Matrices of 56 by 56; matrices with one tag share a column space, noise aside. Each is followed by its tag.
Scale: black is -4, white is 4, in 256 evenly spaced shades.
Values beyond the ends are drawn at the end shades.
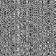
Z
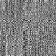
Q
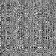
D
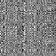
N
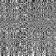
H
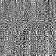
Q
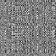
N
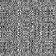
N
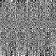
H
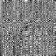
Q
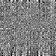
H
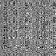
D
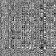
D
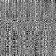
Q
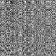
Z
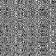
Z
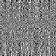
H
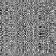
N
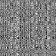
D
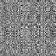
N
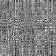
Q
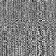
Q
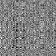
D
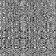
D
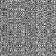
Z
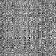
D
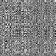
N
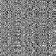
Z
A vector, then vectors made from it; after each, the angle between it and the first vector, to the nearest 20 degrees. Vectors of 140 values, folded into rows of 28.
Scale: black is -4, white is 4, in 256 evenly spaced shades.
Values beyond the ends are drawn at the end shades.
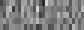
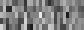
100 degrees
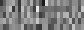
20 degrees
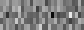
120 degrees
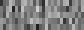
40 degrees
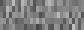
40 degrees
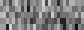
100 degrees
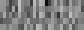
140 degrees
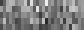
60 degrees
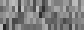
60 degrees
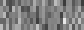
120 degrees
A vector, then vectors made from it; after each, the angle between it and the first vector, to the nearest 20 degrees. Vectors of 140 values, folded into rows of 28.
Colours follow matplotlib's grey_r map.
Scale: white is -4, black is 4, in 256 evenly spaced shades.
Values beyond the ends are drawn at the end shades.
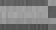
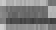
140 degrees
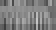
60 degrees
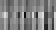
80 degrees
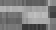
40 degrees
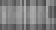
40 degrees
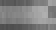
40 degrees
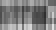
140 degrees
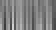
100 degrees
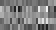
60 degrees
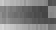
140 degrees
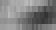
100 degrees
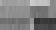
100 degrees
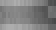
120 degrees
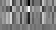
80 degrees
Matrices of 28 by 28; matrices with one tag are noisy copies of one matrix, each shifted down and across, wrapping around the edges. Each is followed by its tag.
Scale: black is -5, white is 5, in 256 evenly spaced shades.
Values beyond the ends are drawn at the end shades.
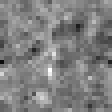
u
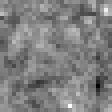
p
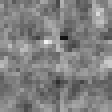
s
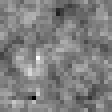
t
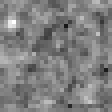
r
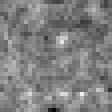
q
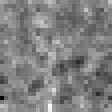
u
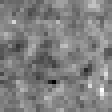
u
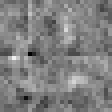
s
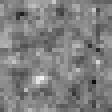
r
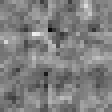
s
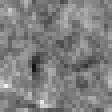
p
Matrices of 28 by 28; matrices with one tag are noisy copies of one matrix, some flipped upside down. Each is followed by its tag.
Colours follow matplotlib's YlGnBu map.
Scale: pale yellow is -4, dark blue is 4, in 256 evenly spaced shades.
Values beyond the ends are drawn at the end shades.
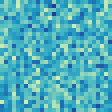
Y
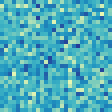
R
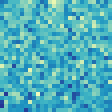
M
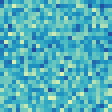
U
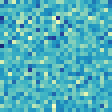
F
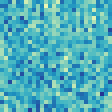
Y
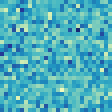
U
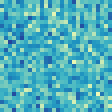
Y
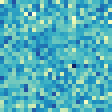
R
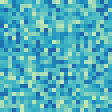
R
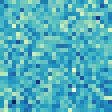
M
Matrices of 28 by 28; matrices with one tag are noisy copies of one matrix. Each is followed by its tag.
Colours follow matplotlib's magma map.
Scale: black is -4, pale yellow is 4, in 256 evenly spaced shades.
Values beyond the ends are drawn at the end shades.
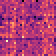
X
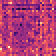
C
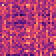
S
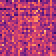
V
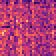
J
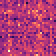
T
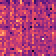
J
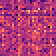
V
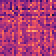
V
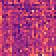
C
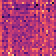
C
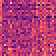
C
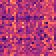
X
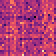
X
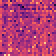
C
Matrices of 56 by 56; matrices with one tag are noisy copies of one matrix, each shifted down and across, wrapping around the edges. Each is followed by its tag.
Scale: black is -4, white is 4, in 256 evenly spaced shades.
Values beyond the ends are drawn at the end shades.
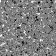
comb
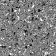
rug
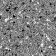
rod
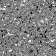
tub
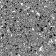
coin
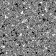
comb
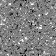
tub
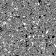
rug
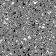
tub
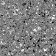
tub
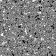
comb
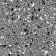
rug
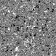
coin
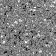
tub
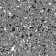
coin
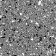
coin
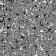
rod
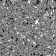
coin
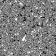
coin
